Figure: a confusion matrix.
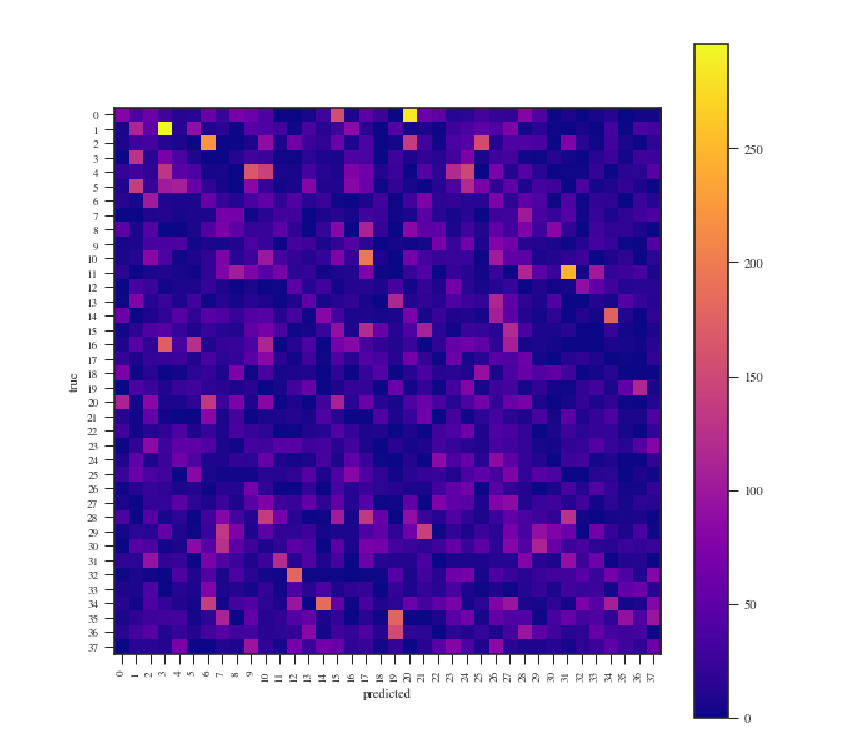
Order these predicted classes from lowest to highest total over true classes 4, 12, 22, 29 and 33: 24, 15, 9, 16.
15, 16, 9, 24
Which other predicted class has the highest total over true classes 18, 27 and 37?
26
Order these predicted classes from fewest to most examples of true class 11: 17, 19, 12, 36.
19, 12, 36, 17
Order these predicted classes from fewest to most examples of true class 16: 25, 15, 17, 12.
12, 17, 25, 15
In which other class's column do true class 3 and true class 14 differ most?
34
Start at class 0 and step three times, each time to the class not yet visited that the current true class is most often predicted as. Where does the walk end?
2
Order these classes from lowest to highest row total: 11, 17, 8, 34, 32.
17, 32, 8, 11, 34
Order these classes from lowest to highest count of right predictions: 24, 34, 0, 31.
24, 0, 31, 34
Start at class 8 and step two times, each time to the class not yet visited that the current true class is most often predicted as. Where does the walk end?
10
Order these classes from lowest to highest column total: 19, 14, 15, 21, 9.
14, 19, 21, 9, 15
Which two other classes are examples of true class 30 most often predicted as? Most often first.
7, 29
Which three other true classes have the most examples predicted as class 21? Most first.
29, 15, 6
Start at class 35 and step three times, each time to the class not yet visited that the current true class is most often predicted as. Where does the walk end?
28
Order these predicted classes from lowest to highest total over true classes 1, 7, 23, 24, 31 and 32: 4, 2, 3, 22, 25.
25, 22, 4, 2, 3
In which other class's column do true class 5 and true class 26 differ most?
1
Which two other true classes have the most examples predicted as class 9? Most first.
4, 37
